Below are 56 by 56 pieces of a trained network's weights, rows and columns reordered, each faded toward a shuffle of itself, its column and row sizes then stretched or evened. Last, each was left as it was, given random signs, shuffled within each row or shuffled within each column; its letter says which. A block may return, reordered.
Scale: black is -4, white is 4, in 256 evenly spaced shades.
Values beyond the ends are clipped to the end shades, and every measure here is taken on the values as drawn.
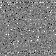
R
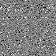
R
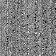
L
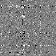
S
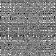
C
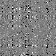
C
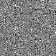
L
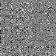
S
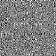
C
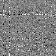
S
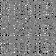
C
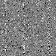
L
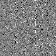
L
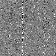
L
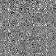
C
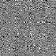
C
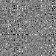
S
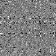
S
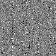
L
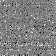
R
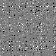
S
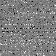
R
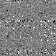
S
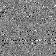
R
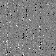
L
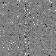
L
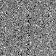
L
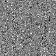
L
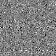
R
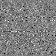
R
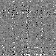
S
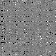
C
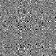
C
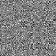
C
